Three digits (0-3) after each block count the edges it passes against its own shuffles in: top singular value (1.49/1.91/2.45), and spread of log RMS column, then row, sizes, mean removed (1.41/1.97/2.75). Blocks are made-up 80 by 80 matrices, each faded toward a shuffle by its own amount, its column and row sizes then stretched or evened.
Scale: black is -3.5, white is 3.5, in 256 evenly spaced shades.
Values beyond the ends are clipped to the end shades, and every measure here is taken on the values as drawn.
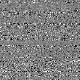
1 0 3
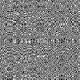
3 0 2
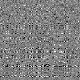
3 1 3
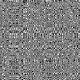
3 2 2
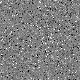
0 0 0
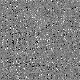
0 2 1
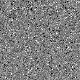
0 1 1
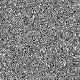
1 1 0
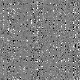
1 3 2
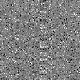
2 1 0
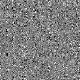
1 2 0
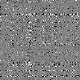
2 2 3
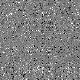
1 1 2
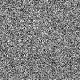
1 0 1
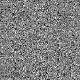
1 2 0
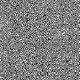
2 2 1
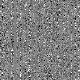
0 3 0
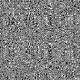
2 1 1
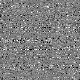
1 0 3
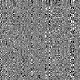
3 3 1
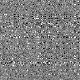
2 1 3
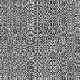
3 3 0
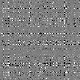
3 2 3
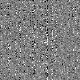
1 3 0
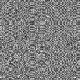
3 1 1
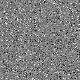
0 1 1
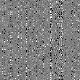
2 3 0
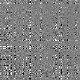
2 3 3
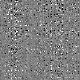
0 3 2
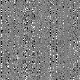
2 3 0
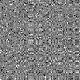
3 0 1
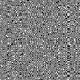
3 2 0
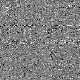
1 0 2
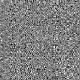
2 2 0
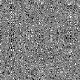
2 2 0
